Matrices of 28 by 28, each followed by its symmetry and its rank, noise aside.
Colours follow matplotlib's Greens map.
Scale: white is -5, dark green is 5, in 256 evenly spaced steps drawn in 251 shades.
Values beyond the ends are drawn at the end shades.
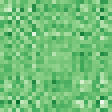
symmetric, rank two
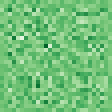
no symmetry, rank four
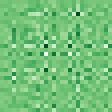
no symmetry, rank three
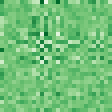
no symmetry, rank two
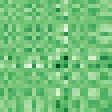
symmetric, rank two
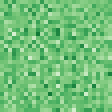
antisymmetric, rank four
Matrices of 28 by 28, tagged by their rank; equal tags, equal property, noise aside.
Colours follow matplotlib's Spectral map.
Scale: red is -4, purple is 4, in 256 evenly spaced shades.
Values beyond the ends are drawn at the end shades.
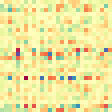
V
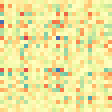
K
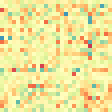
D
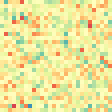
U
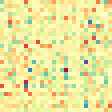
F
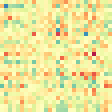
V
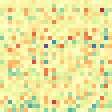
D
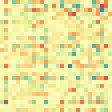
K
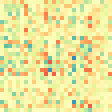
F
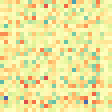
F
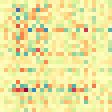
V
